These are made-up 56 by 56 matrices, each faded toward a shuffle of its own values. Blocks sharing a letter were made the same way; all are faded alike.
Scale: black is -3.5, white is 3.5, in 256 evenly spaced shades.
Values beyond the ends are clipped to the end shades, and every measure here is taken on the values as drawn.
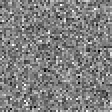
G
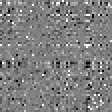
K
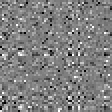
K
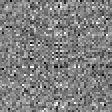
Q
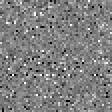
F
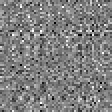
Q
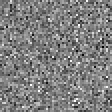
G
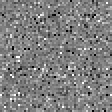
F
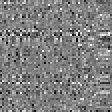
K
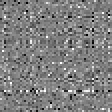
K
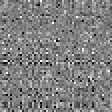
K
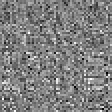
Q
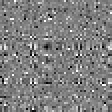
K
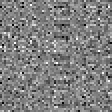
Q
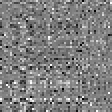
K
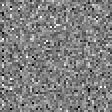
G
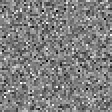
G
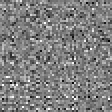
Q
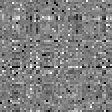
K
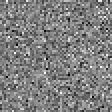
G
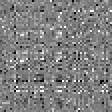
K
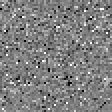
F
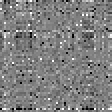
K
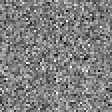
G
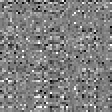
K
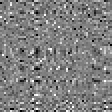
K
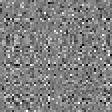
K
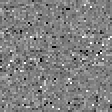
F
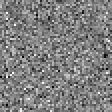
G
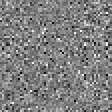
Q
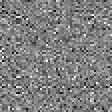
Q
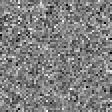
G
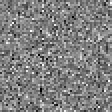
G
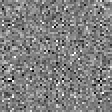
Q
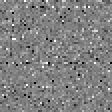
F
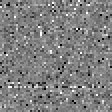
F
